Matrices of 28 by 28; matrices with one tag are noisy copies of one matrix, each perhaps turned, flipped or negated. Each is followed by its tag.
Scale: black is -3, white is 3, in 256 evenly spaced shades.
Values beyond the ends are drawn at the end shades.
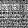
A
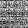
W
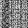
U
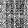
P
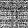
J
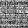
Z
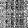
P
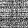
J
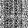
P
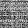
J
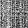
J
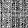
J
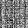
Z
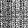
J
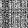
U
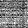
A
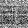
P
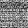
U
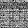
U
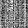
Z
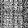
P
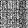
U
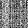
U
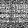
P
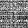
J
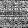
W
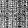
J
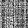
Z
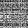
Z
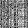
A
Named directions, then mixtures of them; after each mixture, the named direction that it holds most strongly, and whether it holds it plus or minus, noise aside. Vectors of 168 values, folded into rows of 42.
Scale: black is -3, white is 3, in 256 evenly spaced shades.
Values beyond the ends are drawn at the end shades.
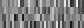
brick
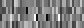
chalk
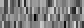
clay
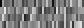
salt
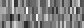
chalk, minus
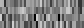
chalk, minus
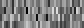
chalk, plus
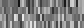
brick, minus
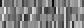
salt, plus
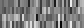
brick, minus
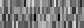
clay, plus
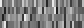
salt, minus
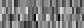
chalk, minus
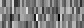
chalk, minus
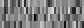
clay, plus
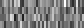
brick, plus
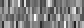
clay, minus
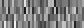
clay, minus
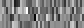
chalk, minus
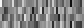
salt, minus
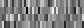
clay, plus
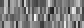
clay, minus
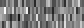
chalk, minus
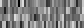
brick, minus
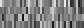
brick, plus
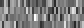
clay, minus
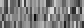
clay, plus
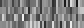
brick, minus
